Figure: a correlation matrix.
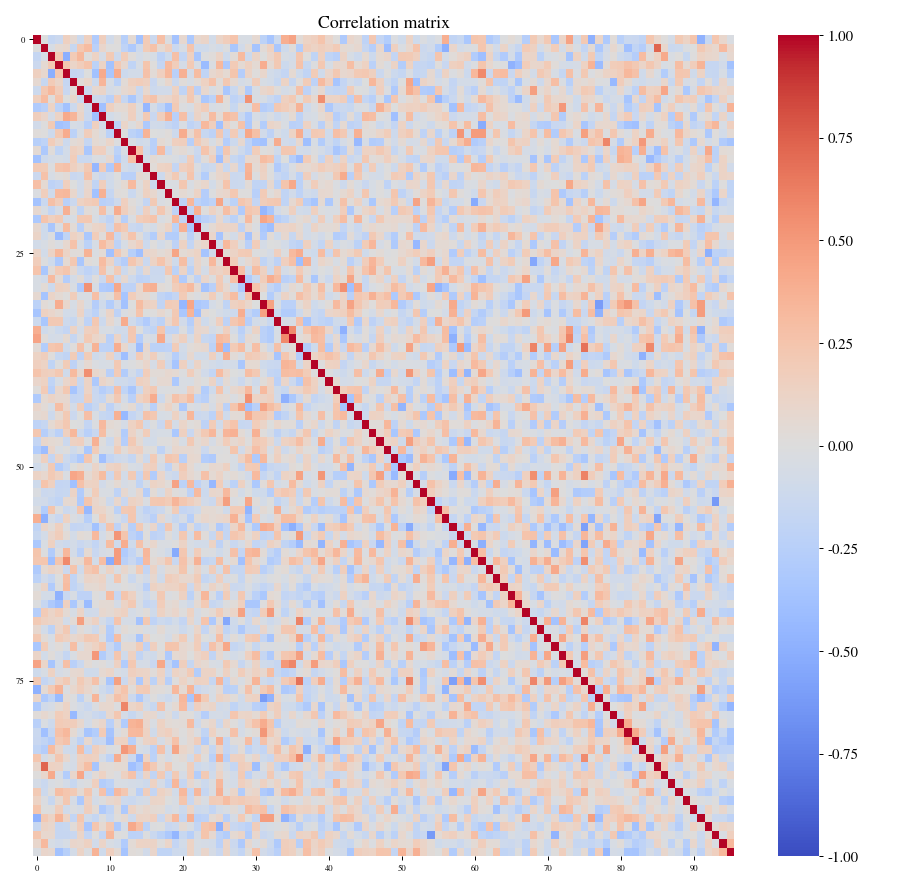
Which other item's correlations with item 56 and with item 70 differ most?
85
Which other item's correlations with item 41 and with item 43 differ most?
29
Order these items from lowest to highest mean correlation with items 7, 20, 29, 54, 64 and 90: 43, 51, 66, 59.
43, 66, 59, 51
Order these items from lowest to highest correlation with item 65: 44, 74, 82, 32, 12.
44, 82, 32, 74, 12
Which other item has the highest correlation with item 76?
91
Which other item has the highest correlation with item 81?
31
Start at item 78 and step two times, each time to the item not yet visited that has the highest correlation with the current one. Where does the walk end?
83
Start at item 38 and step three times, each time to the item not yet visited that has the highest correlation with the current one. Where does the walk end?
34
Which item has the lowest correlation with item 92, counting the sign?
25
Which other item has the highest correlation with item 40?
37
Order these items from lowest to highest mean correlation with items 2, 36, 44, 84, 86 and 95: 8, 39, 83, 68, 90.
90, 83, 8, 39, 68
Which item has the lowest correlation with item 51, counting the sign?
57
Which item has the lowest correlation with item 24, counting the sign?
52
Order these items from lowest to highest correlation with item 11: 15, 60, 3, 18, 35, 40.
40, 18, 35, 3, 15, 60
